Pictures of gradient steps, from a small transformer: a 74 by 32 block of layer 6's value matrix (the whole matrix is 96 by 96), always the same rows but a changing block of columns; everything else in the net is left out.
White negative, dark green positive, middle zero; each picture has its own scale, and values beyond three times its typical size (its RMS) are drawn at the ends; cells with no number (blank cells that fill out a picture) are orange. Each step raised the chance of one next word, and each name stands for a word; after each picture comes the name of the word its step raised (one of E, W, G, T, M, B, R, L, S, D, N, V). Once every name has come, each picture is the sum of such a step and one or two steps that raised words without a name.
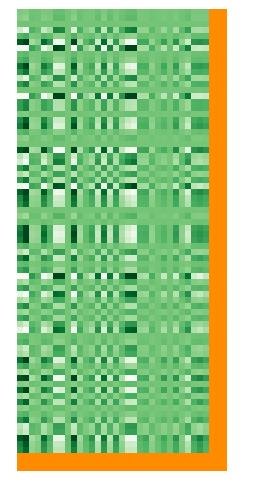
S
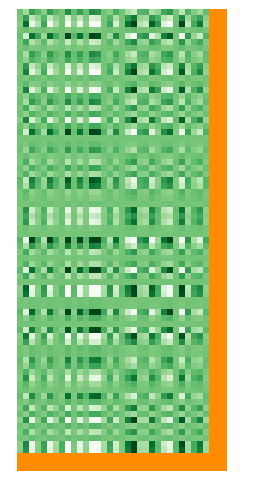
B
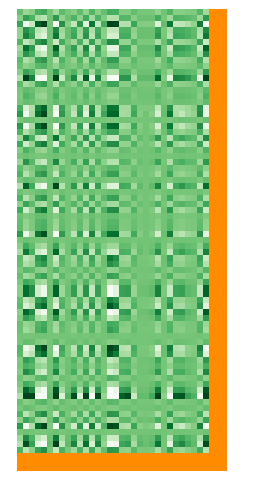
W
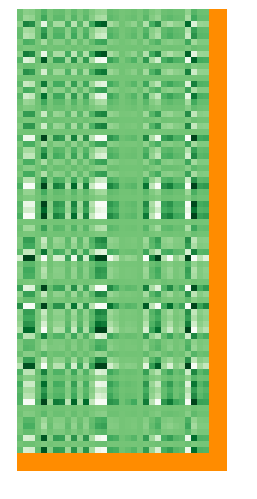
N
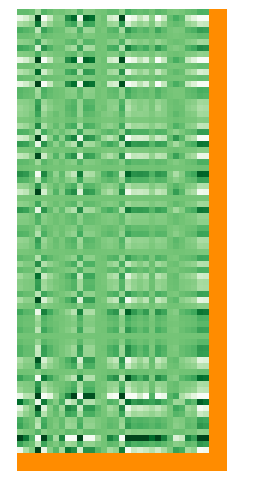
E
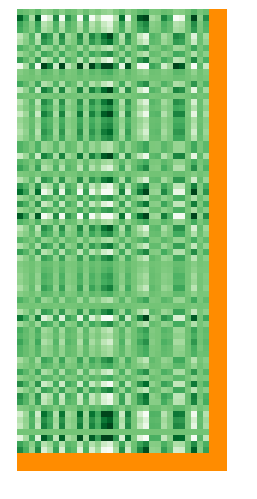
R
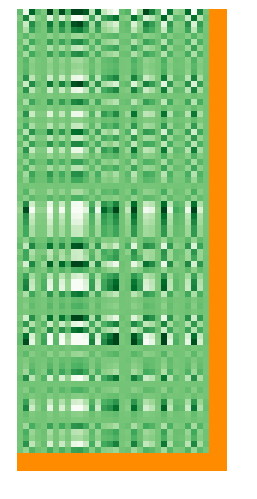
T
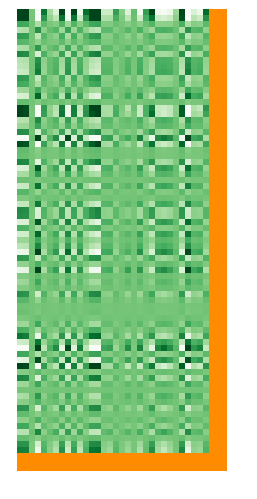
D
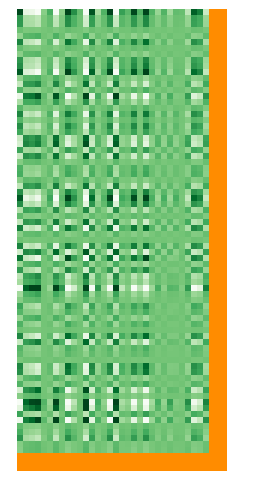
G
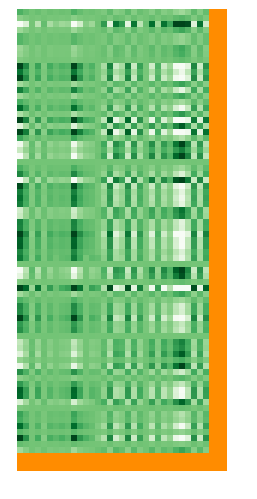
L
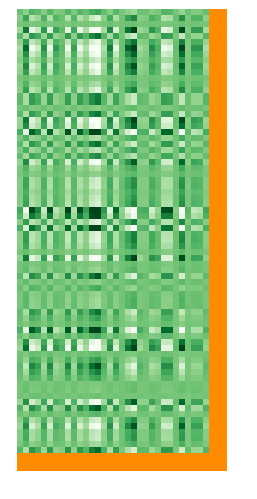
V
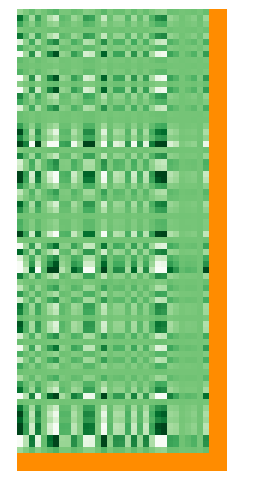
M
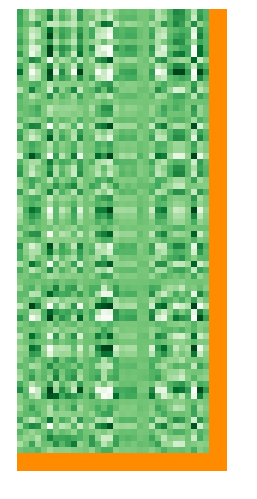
W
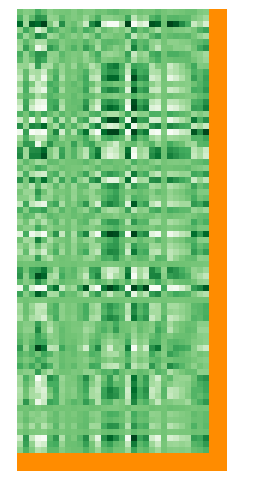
L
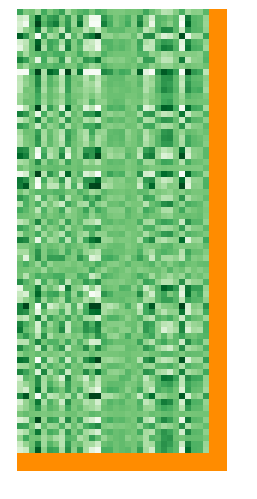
B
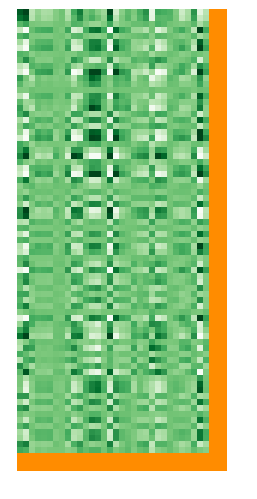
D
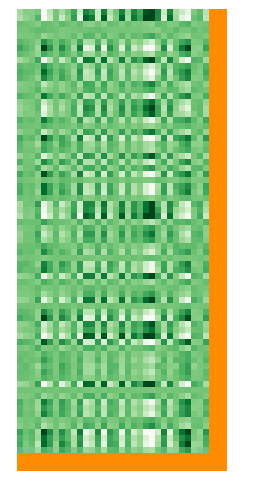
D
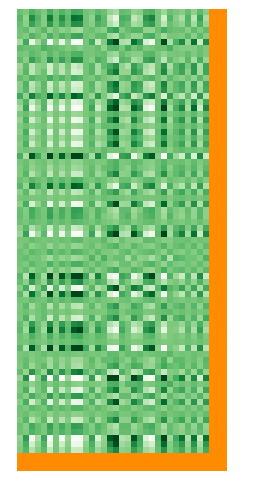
S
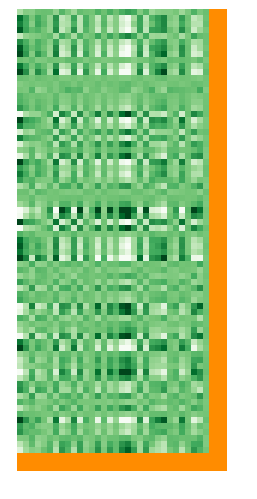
V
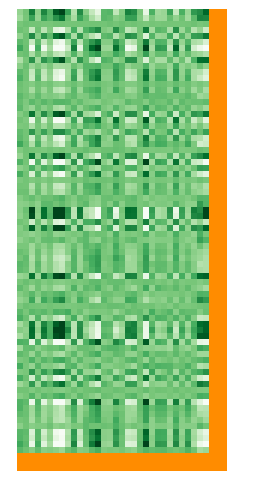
V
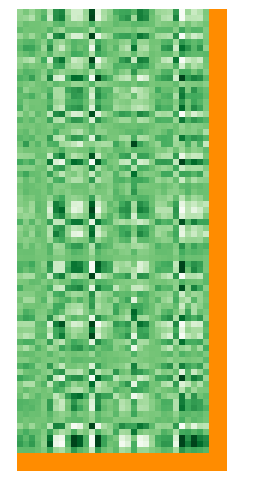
M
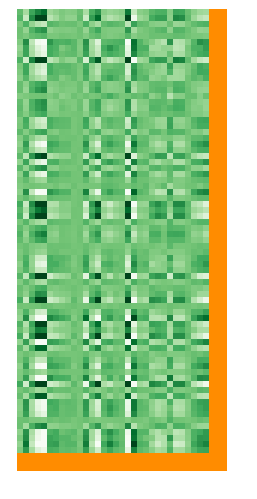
S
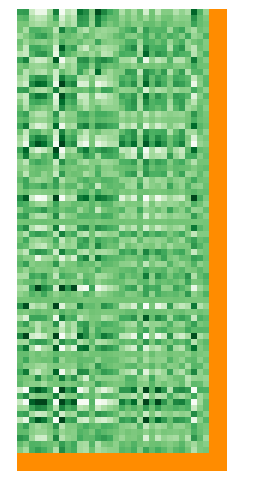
G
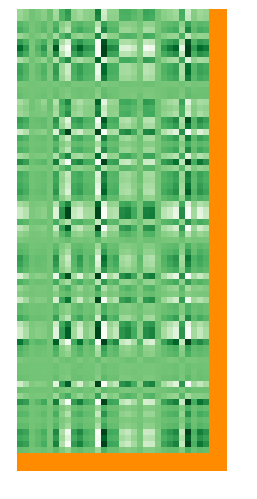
V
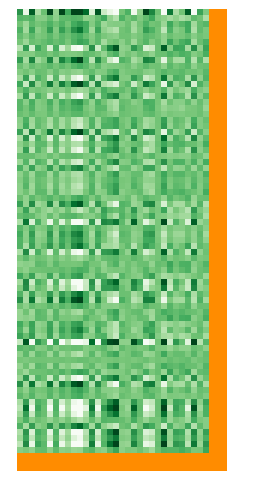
T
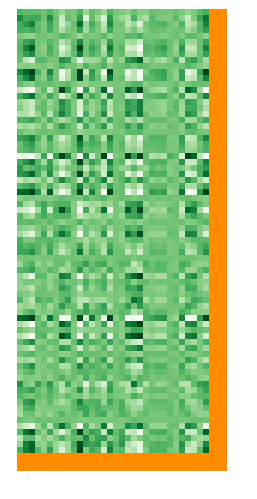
R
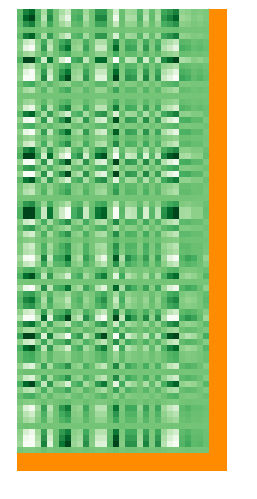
L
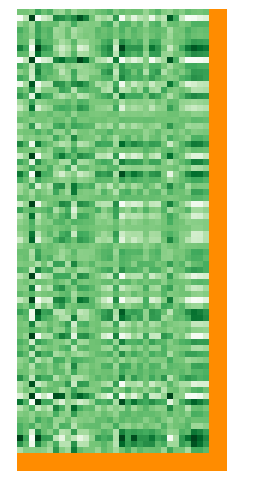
E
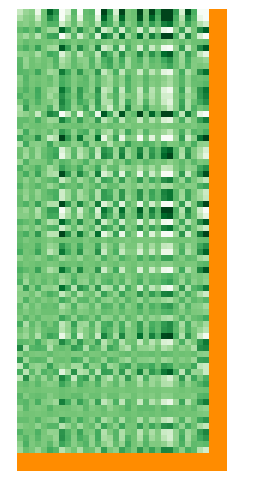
D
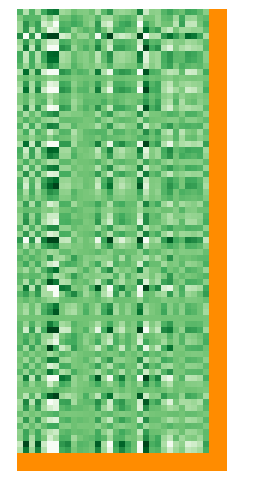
B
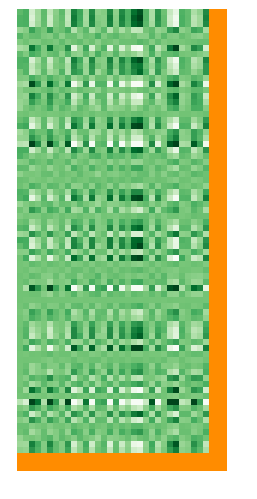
G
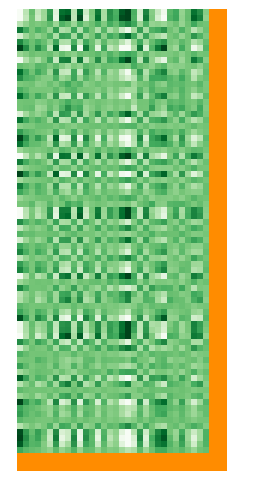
D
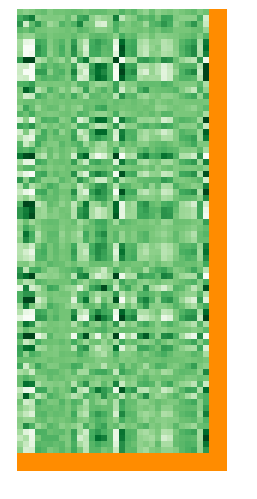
L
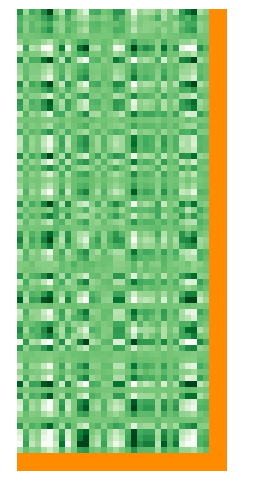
T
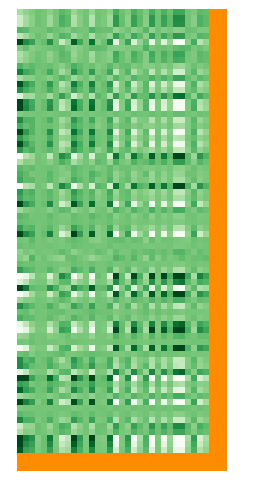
S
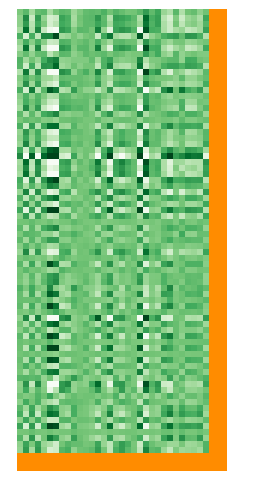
R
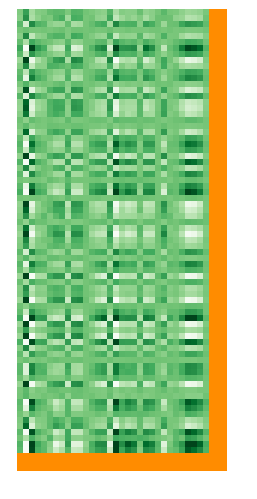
R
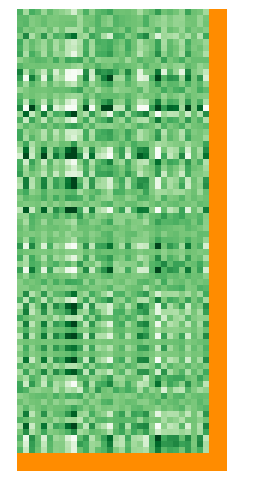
M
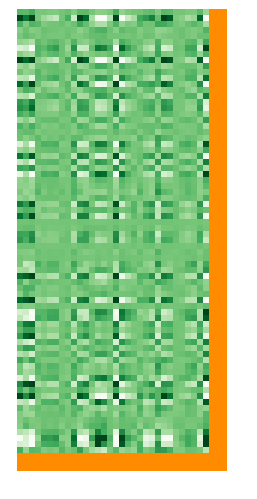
E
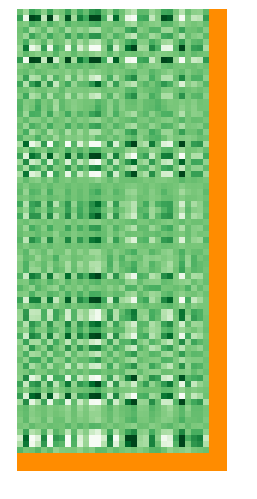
E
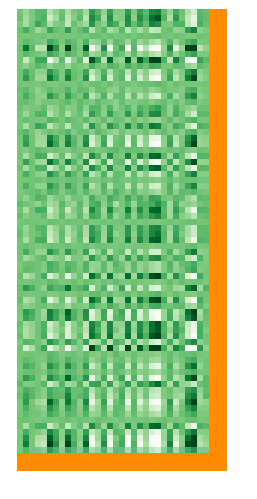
W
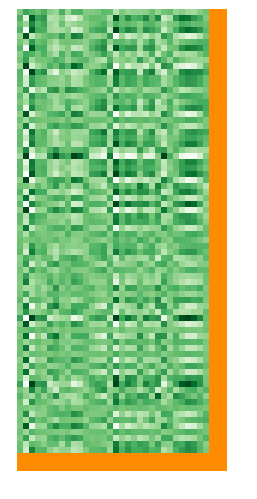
R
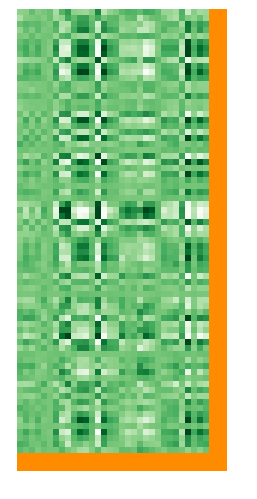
V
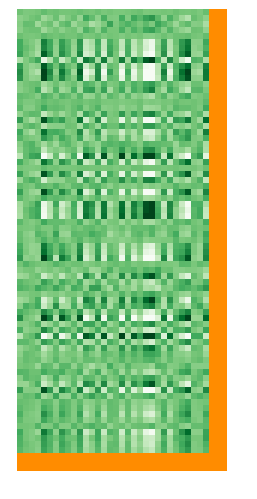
L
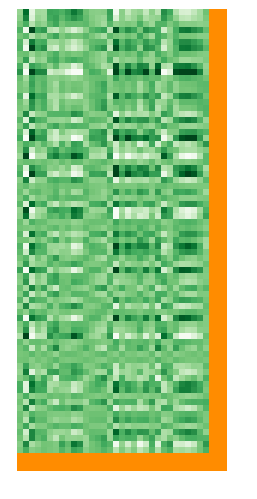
D
